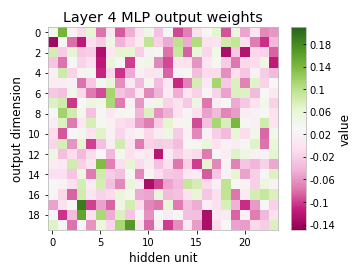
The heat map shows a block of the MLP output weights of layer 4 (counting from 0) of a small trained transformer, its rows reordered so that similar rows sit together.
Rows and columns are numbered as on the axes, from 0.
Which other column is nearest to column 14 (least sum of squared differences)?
20
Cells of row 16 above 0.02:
10
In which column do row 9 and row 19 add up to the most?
8
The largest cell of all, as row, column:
17, 3
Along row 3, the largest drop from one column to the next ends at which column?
23
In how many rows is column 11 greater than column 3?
4
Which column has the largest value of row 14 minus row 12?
11
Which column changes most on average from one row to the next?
2
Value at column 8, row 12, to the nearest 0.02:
0
